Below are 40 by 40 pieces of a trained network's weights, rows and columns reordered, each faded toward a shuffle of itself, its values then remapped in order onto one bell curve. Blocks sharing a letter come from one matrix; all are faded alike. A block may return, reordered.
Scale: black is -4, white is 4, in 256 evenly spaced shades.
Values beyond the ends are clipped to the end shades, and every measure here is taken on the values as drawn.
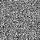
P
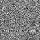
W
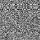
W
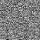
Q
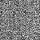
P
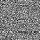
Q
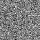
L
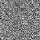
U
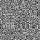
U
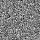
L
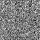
P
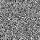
L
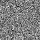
L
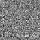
U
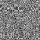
W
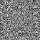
U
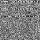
W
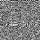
W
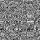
W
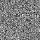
P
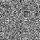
U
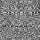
Q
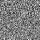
W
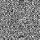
Q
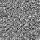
W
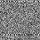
W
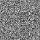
U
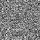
U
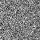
L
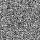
L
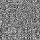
W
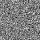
L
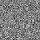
W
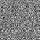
Q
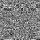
Q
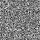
P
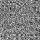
U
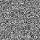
U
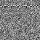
W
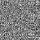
U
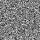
P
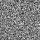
L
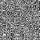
U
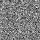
L
